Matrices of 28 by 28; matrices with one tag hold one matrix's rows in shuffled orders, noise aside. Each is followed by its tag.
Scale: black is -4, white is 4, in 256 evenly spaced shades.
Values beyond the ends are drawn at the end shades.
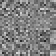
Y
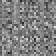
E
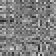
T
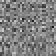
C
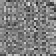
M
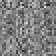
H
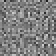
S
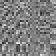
Y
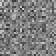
C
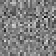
S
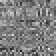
T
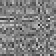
T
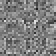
M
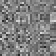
Y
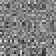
C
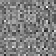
S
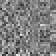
Y
